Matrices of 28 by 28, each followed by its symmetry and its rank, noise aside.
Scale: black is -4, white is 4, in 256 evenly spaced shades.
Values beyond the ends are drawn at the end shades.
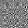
no symmetry, rank six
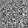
no symmetry, rank six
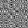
antisymmetric, rank four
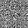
antisymmetric, rank six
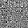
antisymmetric, rank six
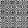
symmetric, rank four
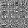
no symmetry, rank six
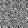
antisymmetric, rank four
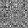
antisymmetric, rank four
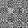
symmetric, rank four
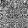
no symmetry, rank six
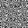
antisymmetric, rank six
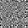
antisymmetric, rank four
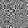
no symmetry, rank four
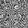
no symmetry, rank six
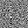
no symmetry, rank four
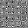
antisymmetric, rank four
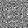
no symmetry, rank six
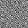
antisymmetric, rank six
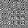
antisymmetric, rank four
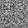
antisymmetric, rank six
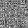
antisymmetric, rank six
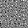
antisymmetric, rank six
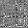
no symmetry, rank four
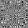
antisymmetric, rank four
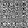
antisymmetric, rank four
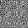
no symmetry, rank four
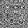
no symmetry, rank six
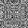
antisymmetric, rank four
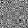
no symmetry, rank four
